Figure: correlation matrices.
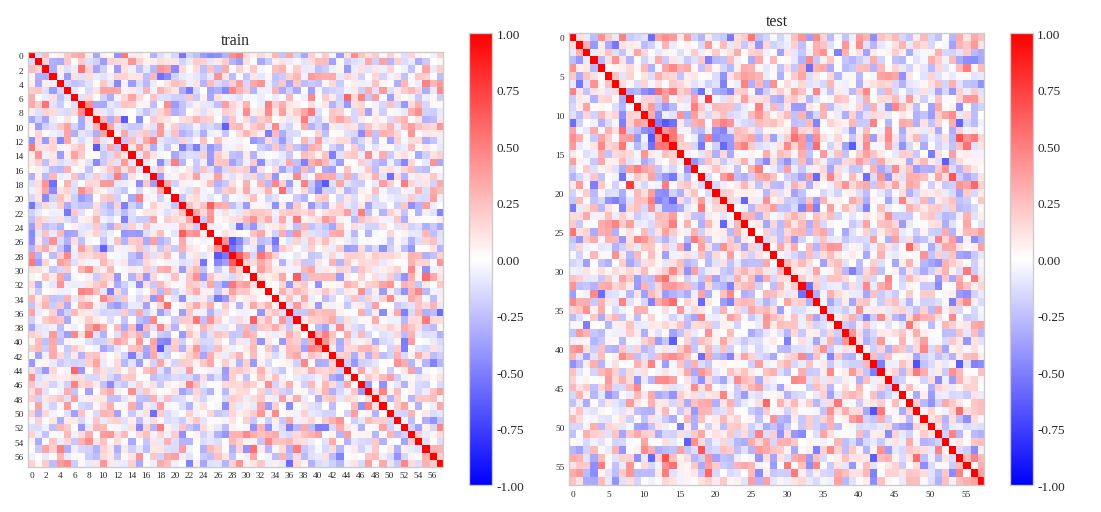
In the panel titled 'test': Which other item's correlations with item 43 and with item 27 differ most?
16
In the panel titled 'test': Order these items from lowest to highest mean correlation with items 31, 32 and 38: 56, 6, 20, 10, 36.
20, 10, 6, 36, 56
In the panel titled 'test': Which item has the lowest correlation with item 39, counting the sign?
14
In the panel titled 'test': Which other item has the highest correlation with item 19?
8
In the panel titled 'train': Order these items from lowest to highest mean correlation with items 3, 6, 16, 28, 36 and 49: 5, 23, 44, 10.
23, 10, 5, 44
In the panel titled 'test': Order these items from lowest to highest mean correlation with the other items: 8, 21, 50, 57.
50, 21, 57, 8
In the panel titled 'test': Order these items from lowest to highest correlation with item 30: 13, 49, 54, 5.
49, 54, 5, 13
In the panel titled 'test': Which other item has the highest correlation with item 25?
0
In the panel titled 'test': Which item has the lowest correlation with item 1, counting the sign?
6
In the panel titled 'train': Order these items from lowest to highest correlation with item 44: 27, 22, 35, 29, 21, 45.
27, 35, 21, 45, 29, 22
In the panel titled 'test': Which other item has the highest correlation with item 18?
53
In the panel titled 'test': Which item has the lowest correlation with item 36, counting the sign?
41
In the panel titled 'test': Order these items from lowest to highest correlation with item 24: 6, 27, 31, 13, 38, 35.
27, 35, 38, 31, 13, 6
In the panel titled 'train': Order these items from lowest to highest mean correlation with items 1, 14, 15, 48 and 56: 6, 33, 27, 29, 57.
29, 33, 57, 27, 6
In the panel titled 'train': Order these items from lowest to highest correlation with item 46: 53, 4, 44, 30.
4, 53, 30, 44
